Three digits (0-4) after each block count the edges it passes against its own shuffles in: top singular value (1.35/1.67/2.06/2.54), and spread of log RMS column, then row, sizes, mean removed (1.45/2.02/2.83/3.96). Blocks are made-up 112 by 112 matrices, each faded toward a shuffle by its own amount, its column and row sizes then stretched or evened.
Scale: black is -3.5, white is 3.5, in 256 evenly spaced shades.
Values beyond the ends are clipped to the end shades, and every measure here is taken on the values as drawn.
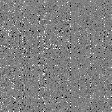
2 3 2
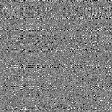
4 1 3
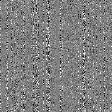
0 4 0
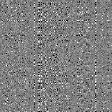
4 3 2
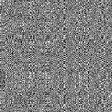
4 3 0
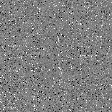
0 2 1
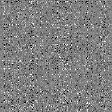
2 3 2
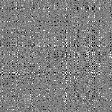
4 3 3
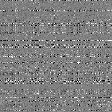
4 1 4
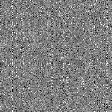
3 2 0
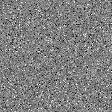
0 0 1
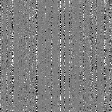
4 4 0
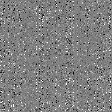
1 3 1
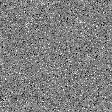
1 0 0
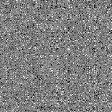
3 1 1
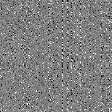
3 3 0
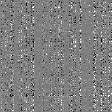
3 4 2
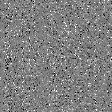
2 2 0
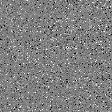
1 1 1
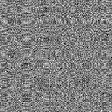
4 0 1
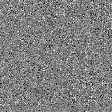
1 1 1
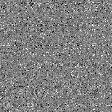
2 0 2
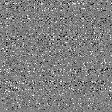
3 0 3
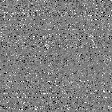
2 0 3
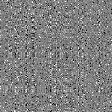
4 2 0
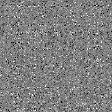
1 2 2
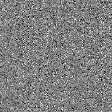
2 2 0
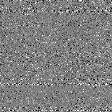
2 0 3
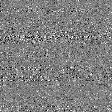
1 0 3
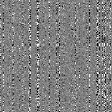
4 4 0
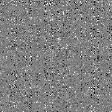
2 3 2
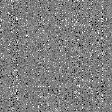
0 3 0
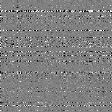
4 2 4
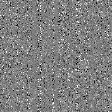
1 3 0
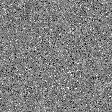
0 0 0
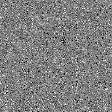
0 2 2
